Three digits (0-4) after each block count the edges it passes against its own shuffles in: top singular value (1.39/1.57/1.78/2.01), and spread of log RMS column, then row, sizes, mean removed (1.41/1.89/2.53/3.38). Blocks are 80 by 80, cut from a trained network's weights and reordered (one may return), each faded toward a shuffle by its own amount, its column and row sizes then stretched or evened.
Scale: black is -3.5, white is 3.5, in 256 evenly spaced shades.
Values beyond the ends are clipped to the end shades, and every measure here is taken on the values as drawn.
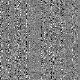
0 4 0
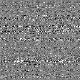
0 1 4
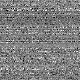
3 1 3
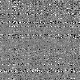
0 2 4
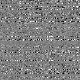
0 2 4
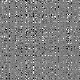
1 4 3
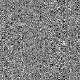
1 3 0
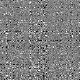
0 3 3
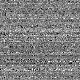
3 0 3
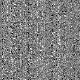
0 3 0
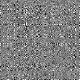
3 3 3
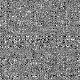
0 1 3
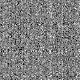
1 1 2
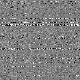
1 0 4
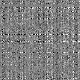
4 2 3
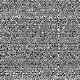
3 2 2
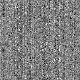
2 2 1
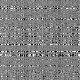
4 0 4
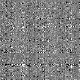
1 2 3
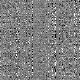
1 4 0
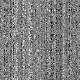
4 3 1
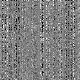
4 4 1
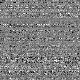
1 0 4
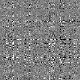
3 3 3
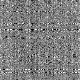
3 0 3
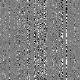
2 4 0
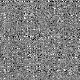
0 1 3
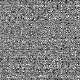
1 2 1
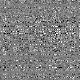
0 2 4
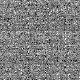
1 2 0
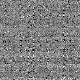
1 2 2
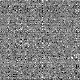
1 2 1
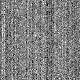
4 2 1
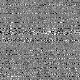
0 0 4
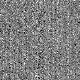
0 2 0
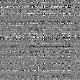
3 2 4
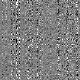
3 4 2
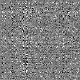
1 3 2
